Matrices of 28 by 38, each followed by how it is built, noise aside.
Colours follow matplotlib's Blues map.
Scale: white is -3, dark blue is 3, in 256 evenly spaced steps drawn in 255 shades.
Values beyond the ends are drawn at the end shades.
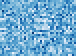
blocks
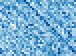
Toeplitz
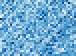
Hankel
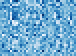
low rank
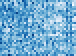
blocks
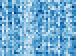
blocks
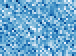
Toeplitz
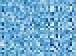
low rank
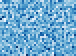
repeating columns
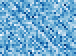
Toeplitz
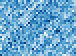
Hankel
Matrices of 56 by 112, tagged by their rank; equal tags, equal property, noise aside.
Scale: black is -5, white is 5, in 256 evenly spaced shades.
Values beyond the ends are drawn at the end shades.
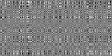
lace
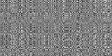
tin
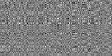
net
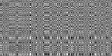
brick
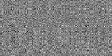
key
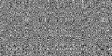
key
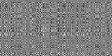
tin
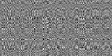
tin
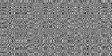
tin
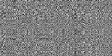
key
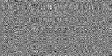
net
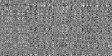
net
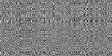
tin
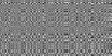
brick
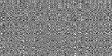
key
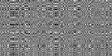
lace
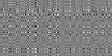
lace
